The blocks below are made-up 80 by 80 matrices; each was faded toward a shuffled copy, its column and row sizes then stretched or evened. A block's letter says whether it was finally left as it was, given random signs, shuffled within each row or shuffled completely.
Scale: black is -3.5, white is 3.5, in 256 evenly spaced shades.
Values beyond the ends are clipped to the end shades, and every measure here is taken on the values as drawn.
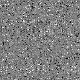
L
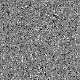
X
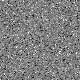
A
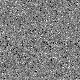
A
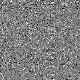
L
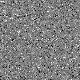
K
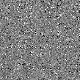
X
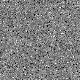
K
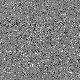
K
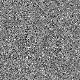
X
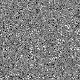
L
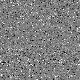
K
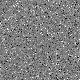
A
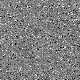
K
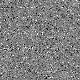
K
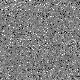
K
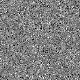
L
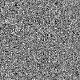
L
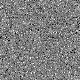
K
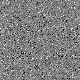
K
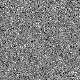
K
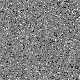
A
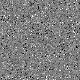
X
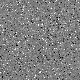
A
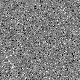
A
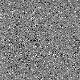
X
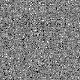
L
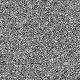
A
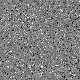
K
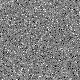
A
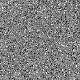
L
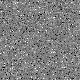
K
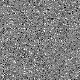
X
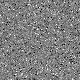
A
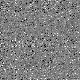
L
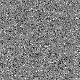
X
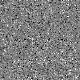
X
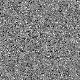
K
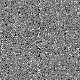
X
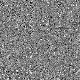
X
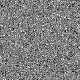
K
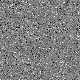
K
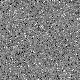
A
